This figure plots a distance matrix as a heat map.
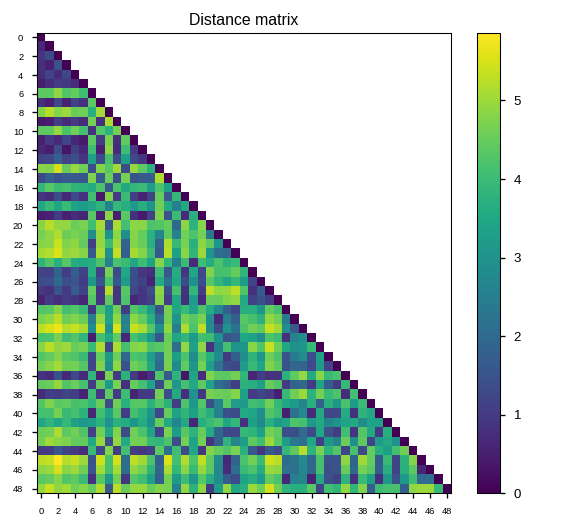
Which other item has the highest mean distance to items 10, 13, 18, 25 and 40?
48
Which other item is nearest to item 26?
13
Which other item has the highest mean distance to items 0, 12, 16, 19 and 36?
45
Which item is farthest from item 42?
2
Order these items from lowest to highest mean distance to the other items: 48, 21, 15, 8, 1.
1, 15, 21, 8, 48
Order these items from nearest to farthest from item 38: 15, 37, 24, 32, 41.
15, 41, 24, 32, 37
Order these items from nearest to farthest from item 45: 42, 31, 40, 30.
42, 40, 30, 31
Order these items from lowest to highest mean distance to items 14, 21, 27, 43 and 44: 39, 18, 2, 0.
0, 39, 2, 18
